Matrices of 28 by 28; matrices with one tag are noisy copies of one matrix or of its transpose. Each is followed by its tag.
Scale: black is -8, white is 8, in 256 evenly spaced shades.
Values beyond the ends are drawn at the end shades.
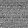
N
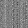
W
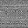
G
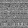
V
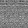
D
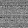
N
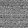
N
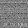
V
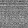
D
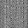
G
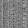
V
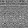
D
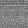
D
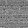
N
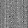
G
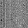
D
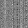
W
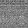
D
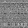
V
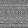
G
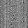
G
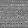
G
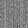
W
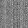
W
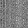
D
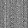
G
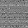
W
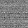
W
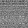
D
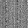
N
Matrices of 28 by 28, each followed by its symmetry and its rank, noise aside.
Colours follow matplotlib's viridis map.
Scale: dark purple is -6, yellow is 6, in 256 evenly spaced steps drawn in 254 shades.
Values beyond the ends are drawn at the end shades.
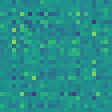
antisymmetric, rank four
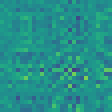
no symmetry, rank four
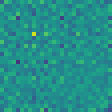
symmetric, rank four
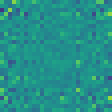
no symmetry, rank four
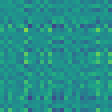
antisymmetric, rank two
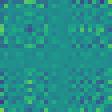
symmetric, rank two
